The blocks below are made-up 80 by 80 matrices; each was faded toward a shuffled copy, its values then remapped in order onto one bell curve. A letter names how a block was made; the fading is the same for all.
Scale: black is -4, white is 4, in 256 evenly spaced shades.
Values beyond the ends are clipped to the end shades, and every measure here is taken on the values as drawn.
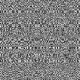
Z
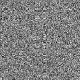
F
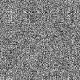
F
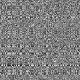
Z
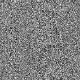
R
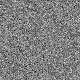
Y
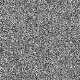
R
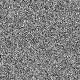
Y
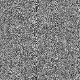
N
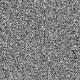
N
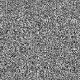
F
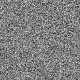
Y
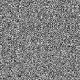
F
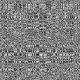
Z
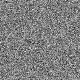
Y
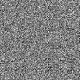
F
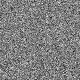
Y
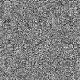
F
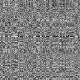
Z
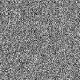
F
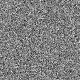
Y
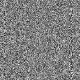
R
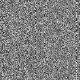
N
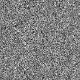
R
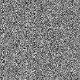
N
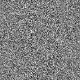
R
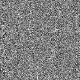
R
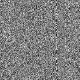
N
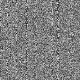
N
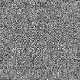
F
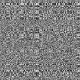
Z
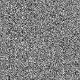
R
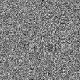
F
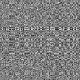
Z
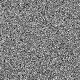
Y
